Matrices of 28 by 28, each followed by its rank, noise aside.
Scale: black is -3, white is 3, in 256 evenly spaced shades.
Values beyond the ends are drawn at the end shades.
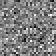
eight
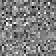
four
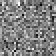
eight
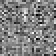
six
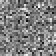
eight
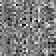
six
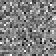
six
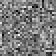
eight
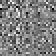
four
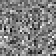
eight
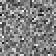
eight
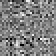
four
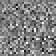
six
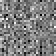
four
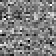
seven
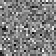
eight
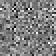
seven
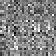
five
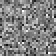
eight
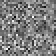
six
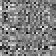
five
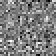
six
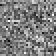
eight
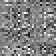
four
